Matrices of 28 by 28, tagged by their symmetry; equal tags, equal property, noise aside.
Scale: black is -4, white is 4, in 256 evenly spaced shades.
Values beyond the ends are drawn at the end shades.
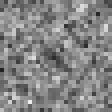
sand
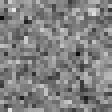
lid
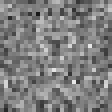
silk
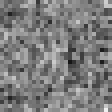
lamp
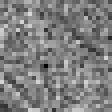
sand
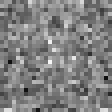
silk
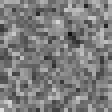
sand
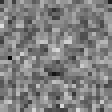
silk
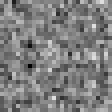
lamp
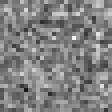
sand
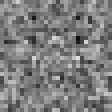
silk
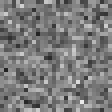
lid
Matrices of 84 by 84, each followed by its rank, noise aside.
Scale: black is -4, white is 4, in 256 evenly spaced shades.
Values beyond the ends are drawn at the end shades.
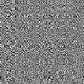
six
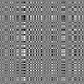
one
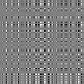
one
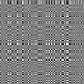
one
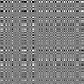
one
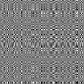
two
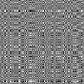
two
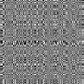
three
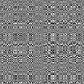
two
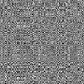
six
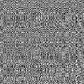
six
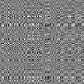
three
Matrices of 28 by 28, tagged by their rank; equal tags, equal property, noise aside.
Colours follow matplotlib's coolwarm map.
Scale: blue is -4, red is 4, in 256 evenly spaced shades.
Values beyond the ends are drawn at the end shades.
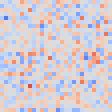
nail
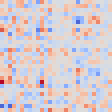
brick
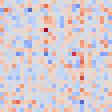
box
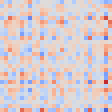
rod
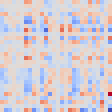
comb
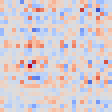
brick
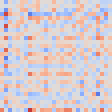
comb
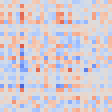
comb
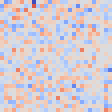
nail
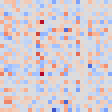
brick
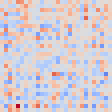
box
